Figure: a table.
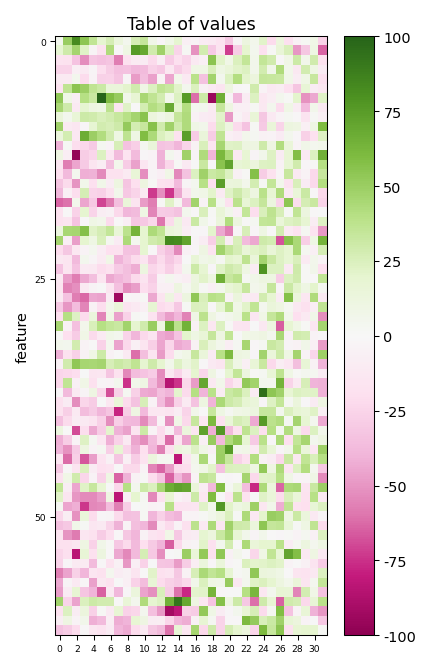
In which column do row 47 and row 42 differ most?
13
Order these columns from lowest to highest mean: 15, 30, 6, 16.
6, 15, 30, 16
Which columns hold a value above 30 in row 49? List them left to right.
13, 19, 23, 27
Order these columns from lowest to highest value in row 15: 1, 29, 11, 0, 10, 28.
0, 1, 29, 11, 10, 28
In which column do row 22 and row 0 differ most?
2
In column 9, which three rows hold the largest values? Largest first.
1, 20, 8
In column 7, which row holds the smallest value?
27
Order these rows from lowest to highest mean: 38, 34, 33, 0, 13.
38, 13, 33, 0, 34
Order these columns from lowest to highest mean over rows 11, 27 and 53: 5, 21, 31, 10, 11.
11, 5, 10, 31, 21
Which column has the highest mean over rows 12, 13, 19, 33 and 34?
20
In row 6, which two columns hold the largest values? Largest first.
5, 15
